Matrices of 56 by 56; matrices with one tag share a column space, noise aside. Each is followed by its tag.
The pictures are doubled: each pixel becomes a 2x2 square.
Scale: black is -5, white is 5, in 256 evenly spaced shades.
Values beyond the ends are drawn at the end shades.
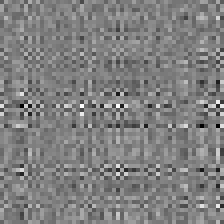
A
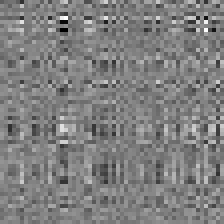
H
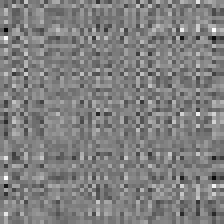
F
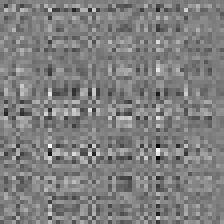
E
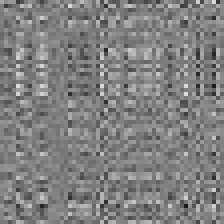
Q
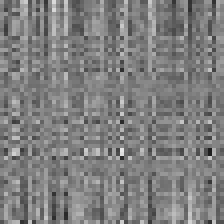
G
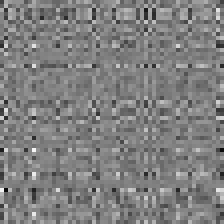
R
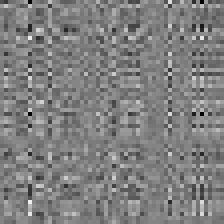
F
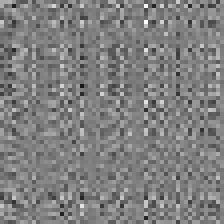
Q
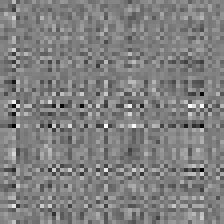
A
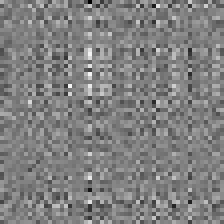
Q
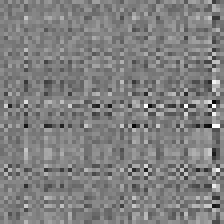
A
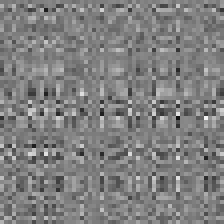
E
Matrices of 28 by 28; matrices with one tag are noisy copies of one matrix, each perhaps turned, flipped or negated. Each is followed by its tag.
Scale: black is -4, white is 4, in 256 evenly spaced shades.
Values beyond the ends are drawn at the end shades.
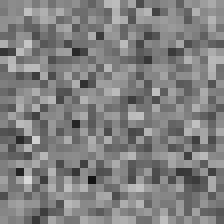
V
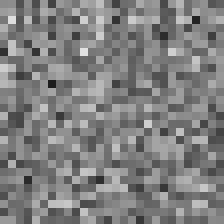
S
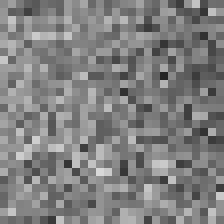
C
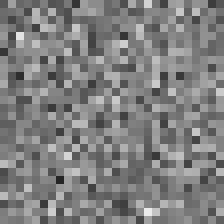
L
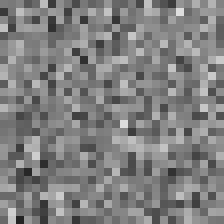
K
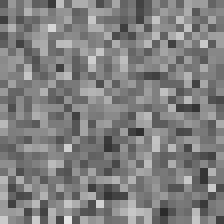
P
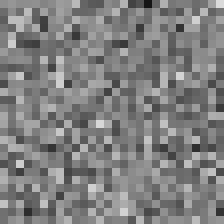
L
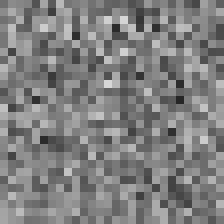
V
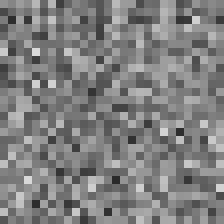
S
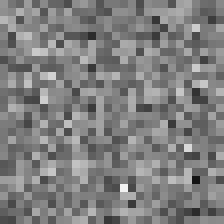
V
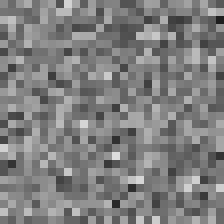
K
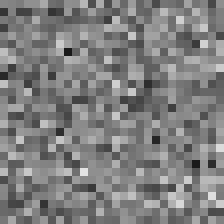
K
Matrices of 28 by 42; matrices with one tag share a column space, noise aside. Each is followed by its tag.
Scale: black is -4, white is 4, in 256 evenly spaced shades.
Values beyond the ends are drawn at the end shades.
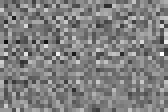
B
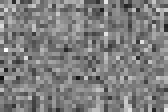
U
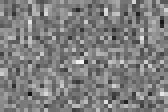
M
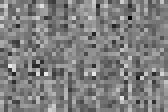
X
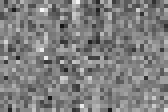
U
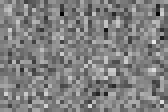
M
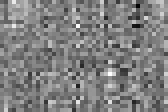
X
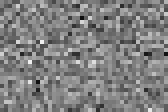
B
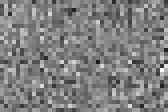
M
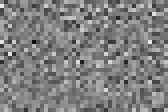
B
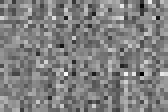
X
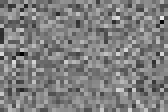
B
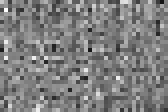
U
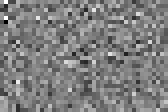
B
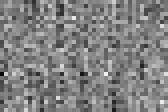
X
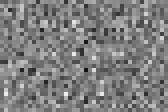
M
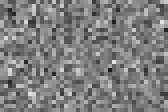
M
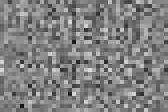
M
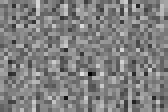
X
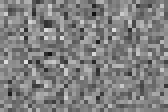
M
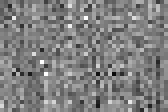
X
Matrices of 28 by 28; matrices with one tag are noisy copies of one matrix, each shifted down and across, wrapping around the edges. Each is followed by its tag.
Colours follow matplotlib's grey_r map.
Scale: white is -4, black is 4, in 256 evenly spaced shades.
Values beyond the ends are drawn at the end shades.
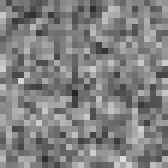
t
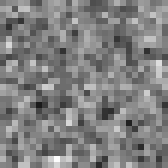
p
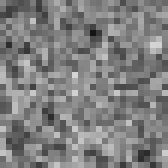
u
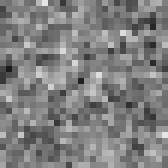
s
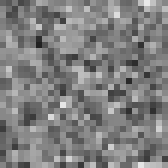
p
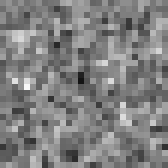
p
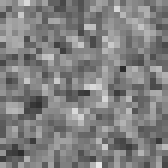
s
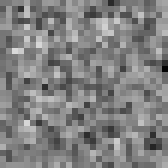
p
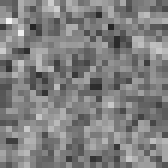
s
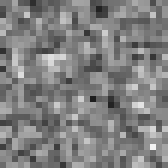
p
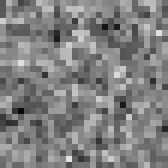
t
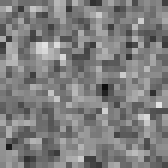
p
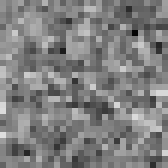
s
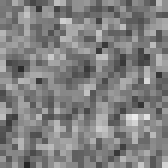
p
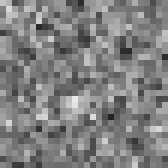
p
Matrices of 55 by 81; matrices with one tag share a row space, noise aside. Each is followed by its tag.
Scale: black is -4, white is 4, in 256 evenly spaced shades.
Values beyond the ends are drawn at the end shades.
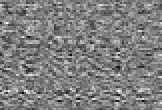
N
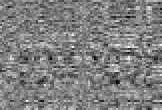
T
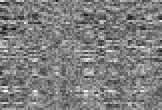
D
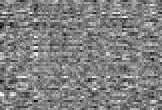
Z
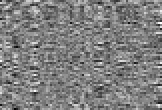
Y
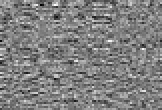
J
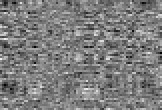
D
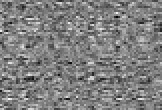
N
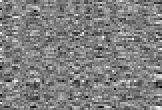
Y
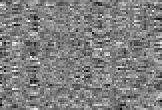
Y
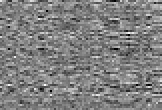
T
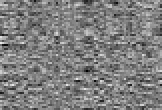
D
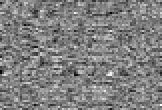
J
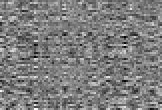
Z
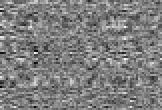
Z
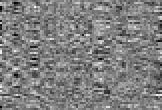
Y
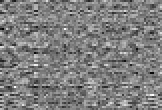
Z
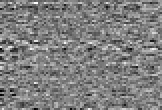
Z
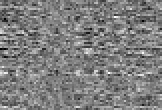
D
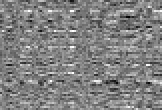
T
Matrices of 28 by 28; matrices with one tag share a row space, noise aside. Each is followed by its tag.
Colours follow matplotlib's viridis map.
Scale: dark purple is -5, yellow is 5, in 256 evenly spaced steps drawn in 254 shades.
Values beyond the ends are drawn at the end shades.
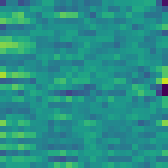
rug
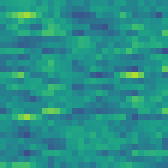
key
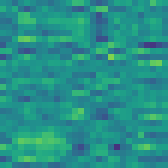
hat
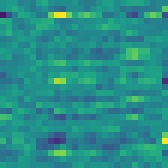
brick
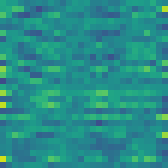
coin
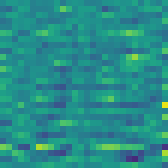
brick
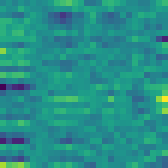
rug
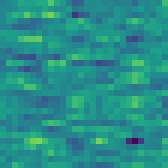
key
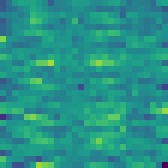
coin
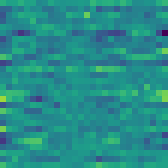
coin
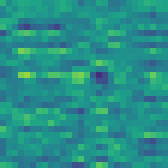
hat
